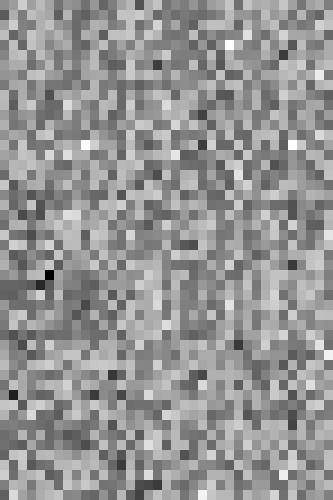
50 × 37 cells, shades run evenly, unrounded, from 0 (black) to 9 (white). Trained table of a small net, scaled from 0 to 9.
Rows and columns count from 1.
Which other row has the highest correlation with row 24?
36
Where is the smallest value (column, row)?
6, 28
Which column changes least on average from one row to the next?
9
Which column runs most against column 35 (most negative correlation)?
37
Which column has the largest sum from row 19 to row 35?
31
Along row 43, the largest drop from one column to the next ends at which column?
33
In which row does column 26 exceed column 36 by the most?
5
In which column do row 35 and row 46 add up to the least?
27
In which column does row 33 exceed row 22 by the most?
19
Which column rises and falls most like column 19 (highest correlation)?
3
